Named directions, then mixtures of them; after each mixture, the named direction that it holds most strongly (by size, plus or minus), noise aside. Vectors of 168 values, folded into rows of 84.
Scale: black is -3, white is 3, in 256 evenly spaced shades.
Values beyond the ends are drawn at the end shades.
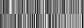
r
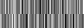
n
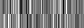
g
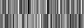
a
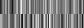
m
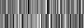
a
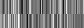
g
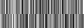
n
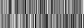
r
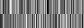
r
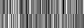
g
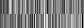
r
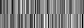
m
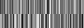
m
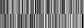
r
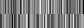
n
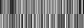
m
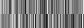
r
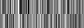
a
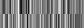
g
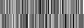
n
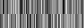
g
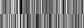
g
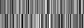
m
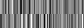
m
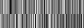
r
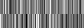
r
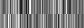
g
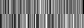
n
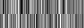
g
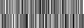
n
